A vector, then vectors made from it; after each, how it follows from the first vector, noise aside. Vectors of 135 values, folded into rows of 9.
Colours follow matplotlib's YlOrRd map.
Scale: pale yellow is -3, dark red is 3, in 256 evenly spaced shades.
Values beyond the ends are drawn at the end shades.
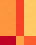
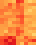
shrunk.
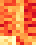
negated.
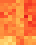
negated, shrunk.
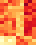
negated.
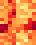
wrapped around.
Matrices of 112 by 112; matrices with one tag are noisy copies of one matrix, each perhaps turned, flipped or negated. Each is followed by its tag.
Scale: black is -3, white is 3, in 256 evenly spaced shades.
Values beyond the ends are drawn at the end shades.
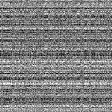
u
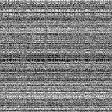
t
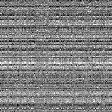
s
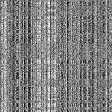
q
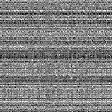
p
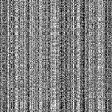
u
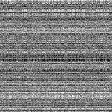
t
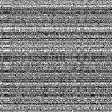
u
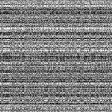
u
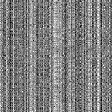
p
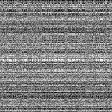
t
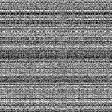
p
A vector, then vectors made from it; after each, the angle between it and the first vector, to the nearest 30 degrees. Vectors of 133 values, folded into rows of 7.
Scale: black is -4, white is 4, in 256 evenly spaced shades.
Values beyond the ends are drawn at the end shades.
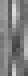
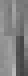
60 degrees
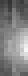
90 degrees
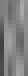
90 degrees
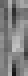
150 degrees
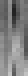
150 degrees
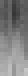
120 degrees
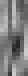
30 degrees
